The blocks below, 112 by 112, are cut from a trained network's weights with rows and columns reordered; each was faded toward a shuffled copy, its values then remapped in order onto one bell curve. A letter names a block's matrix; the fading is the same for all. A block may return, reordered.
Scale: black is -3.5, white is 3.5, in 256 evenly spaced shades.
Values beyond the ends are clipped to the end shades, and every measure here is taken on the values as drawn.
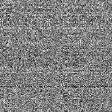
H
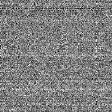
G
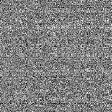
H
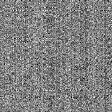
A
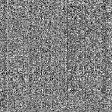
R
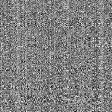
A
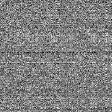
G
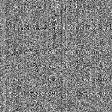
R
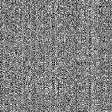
A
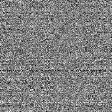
H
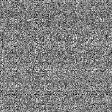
H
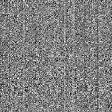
R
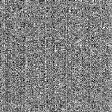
A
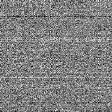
G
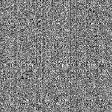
R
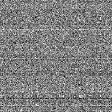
G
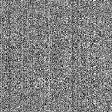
R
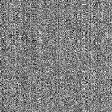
A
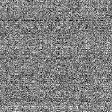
G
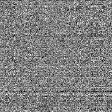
G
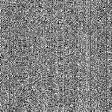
R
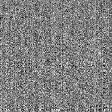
A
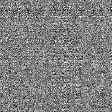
H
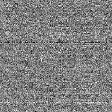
H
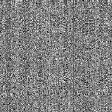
R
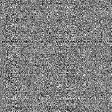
H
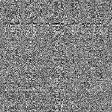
H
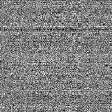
G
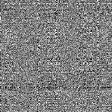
H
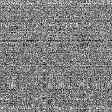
G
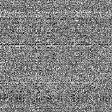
G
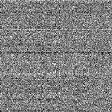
G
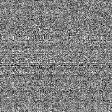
G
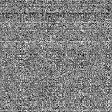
G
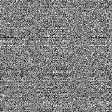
G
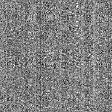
R
